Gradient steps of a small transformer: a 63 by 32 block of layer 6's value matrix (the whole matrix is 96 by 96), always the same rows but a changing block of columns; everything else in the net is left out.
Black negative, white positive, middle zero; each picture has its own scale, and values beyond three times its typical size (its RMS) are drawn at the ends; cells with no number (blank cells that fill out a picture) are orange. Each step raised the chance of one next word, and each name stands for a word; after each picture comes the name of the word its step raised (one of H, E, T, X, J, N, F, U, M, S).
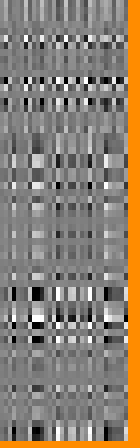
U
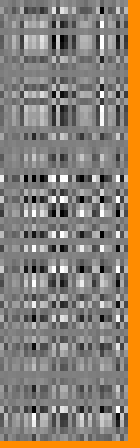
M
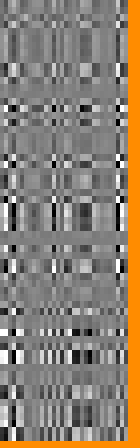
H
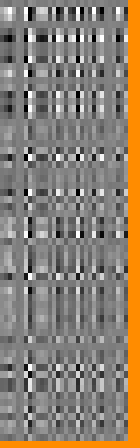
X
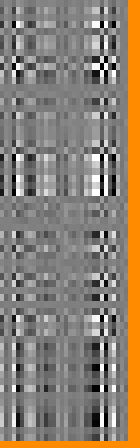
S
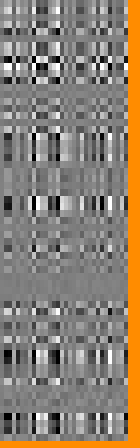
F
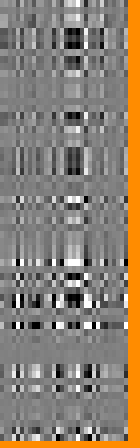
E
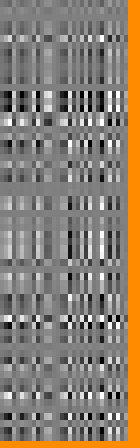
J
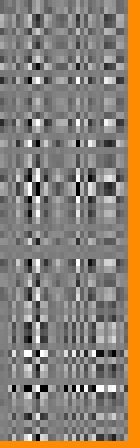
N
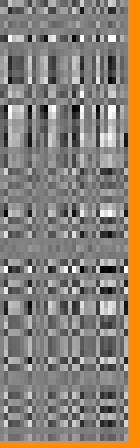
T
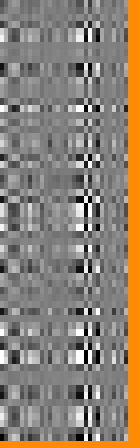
H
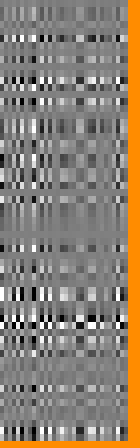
U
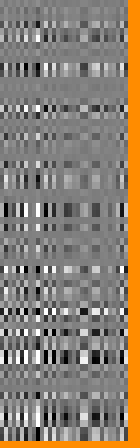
H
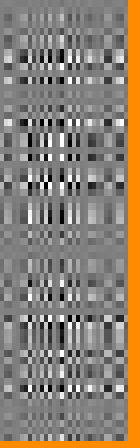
N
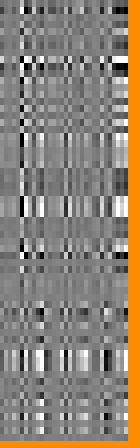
F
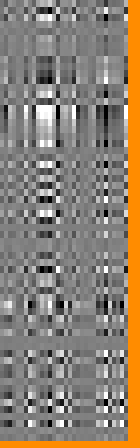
T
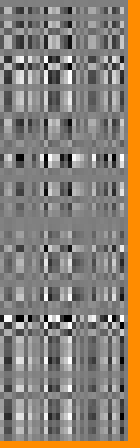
S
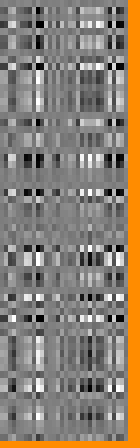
S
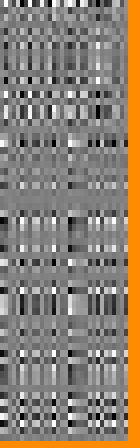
T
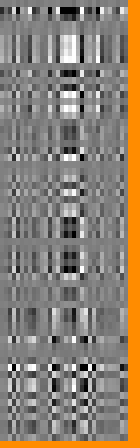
X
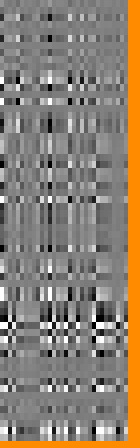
U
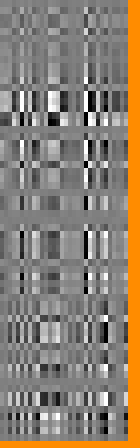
J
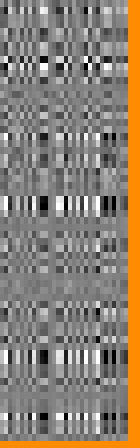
F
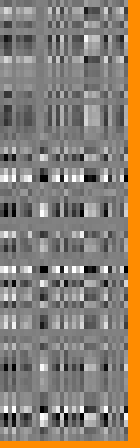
M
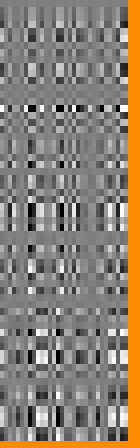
H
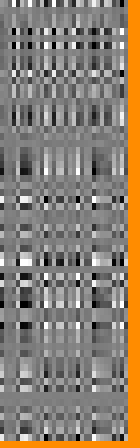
E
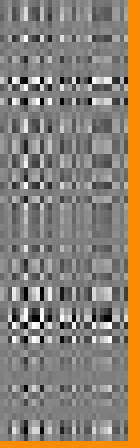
U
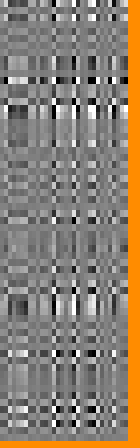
T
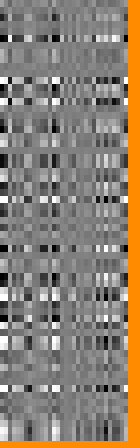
U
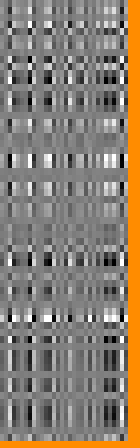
S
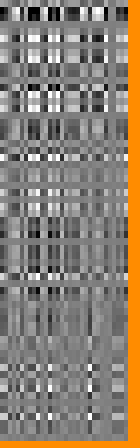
X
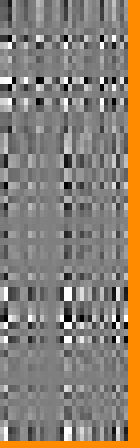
U
